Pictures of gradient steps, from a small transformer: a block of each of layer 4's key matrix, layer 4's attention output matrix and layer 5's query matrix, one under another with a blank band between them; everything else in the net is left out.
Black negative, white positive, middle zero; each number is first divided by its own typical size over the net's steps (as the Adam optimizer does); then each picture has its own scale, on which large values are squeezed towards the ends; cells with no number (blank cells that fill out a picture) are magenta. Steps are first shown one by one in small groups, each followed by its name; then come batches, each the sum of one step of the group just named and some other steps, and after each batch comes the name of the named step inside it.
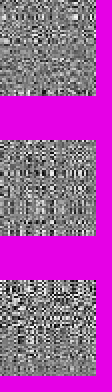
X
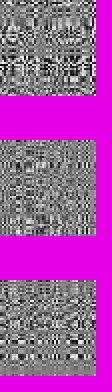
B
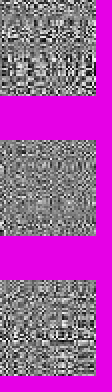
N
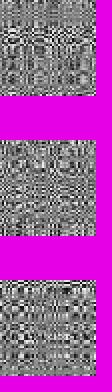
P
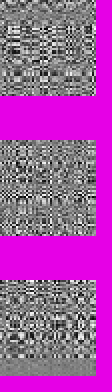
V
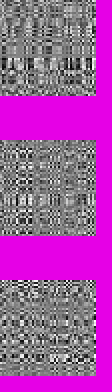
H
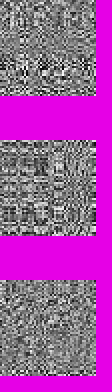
X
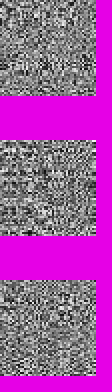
X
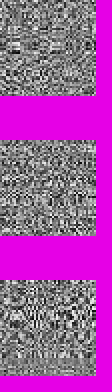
V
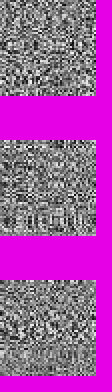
V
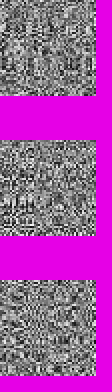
H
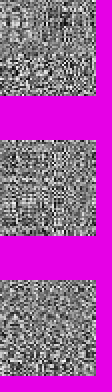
H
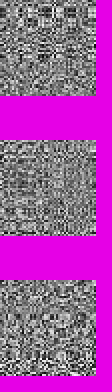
N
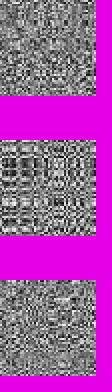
N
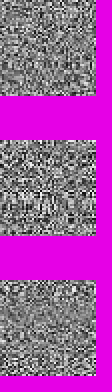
H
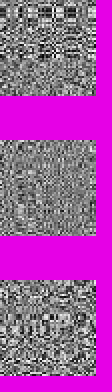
N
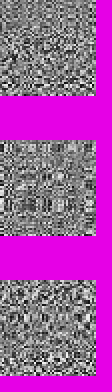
P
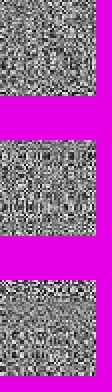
H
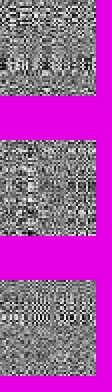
H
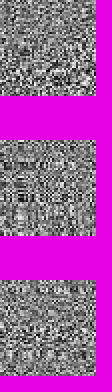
N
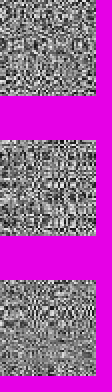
N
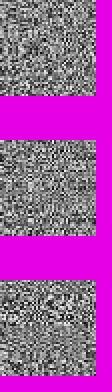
N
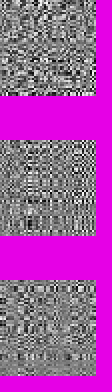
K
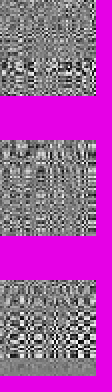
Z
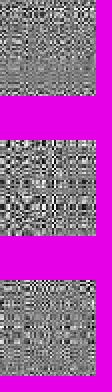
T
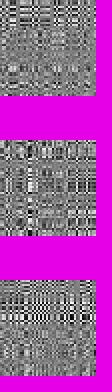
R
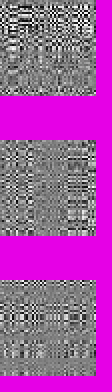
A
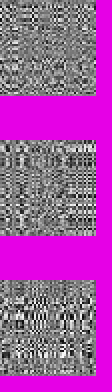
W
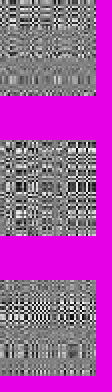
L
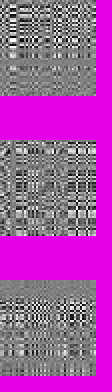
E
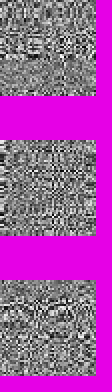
W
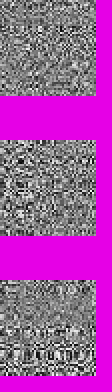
T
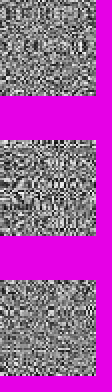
T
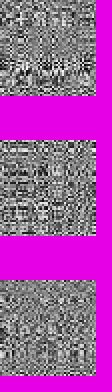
L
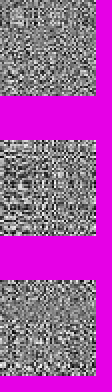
T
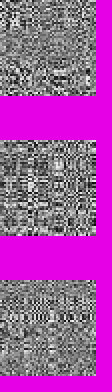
R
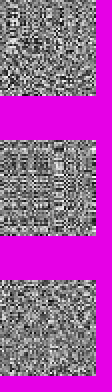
E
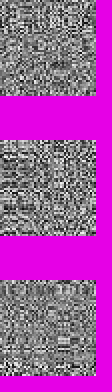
A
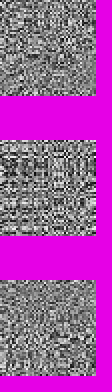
A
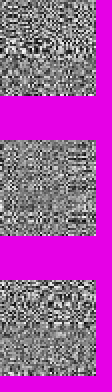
A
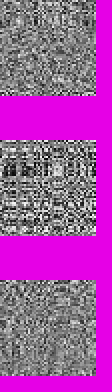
K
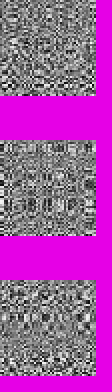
E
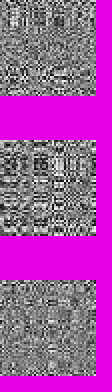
T
